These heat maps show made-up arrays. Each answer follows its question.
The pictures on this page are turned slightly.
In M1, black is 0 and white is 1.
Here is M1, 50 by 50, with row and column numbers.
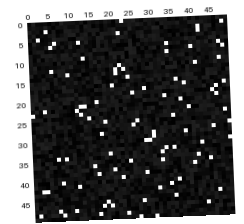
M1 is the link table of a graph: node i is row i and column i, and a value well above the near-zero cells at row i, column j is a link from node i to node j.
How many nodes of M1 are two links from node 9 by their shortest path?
1
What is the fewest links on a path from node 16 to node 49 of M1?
4
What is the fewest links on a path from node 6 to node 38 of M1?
6
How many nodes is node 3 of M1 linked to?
2
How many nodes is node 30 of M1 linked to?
3
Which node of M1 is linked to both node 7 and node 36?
node 40
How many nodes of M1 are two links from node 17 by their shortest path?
4
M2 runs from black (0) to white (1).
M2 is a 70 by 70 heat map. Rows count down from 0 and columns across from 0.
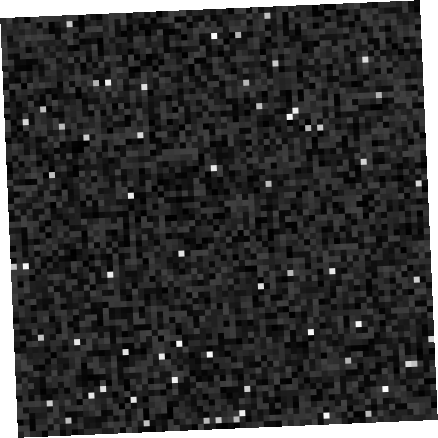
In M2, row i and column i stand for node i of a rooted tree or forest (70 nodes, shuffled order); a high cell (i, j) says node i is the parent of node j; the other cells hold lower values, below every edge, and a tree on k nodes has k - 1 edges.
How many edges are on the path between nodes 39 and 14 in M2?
8
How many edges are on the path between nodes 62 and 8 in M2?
7
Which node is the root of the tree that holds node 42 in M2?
29
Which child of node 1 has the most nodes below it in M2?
44
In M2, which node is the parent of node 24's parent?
53
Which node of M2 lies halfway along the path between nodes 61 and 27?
59
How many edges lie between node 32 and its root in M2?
4
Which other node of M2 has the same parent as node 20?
68
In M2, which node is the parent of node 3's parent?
11
